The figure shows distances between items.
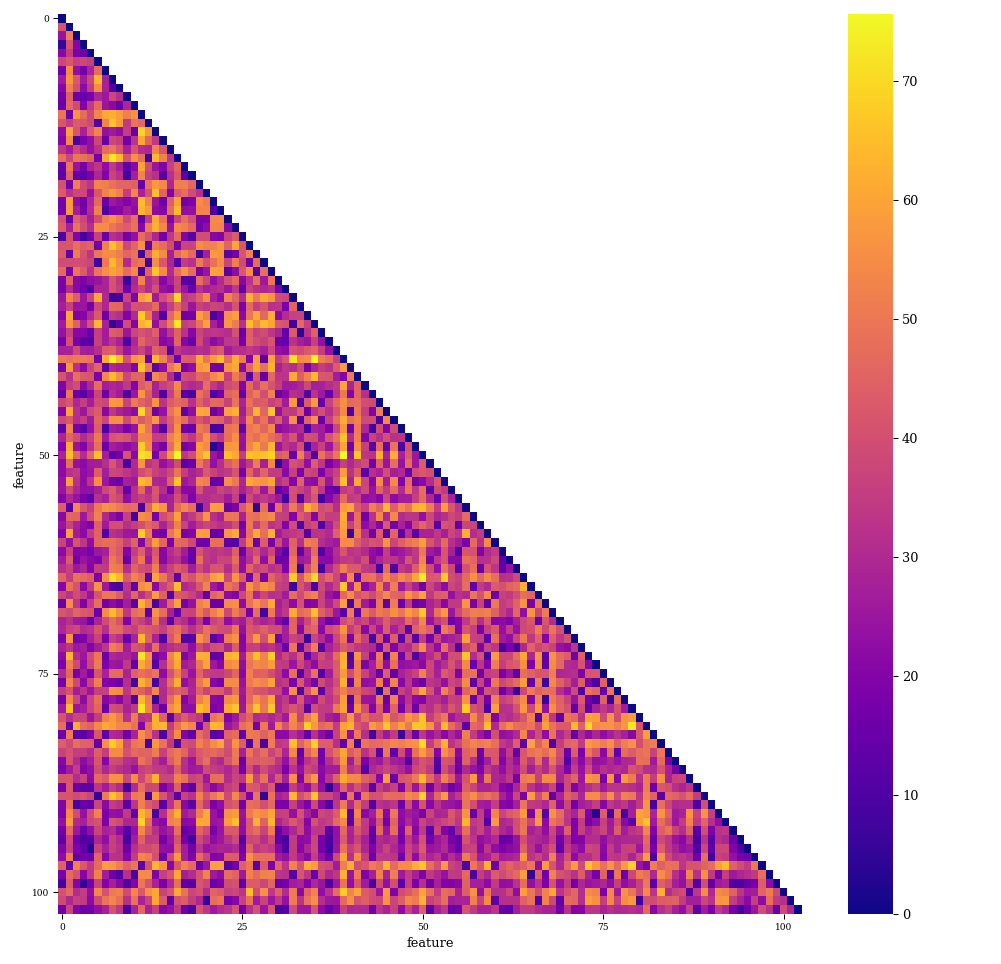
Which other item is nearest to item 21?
49
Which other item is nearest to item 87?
100
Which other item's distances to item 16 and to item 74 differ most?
91
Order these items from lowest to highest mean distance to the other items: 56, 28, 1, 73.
73, 28, 1, 56
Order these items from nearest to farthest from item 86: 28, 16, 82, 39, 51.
82, 51, 28, 16, 39
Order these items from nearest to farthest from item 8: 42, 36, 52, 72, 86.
42, 86, 52, 36, 72
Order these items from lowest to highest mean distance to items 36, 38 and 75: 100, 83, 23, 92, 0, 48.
0, 100, 23, 48, 92, 83
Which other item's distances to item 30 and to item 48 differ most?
51
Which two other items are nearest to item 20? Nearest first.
101, 80
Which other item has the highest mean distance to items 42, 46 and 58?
39
